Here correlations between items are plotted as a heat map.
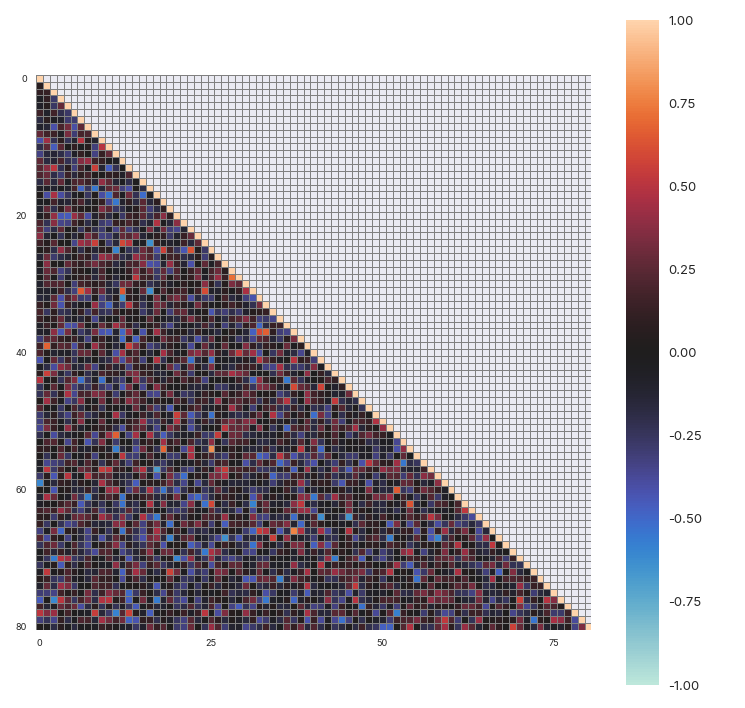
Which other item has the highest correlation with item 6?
31
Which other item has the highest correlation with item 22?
25
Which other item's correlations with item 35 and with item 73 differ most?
55
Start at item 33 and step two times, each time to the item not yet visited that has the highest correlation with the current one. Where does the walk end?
66
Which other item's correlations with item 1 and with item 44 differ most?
9
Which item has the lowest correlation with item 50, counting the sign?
80
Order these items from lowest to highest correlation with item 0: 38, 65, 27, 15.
38, 15, 27, 65
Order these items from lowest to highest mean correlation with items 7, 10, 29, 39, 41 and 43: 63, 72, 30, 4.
63, 4, 30, 72
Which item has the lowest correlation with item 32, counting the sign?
12
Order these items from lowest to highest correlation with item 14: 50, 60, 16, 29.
16, 50, 60, 29
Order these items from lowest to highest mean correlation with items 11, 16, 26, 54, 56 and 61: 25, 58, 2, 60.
2, 25, 58, 60
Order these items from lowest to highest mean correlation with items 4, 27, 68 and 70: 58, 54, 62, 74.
54, 62, 74, 58
